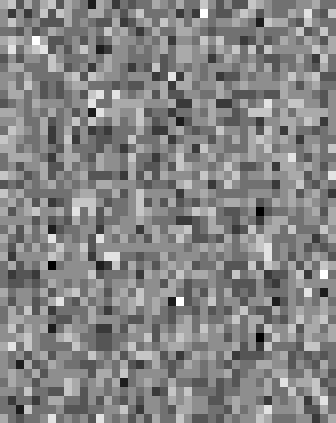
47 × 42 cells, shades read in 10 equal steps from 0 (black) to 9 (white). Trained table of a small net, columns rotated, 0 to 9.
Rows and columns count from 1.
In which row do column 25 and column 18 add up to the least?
26
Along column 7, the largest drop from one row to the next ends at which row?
30
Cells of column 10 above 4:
27
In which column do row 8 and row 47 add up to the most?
7
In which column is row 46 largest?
34
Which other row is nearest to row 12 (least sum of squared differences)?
14
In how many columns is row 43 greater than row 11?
19
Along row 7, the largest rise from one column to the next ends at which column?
41
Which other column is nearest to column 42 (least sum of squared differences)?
6
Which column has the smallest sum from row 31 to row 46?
5
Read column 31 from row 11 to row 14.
3 6 4 4
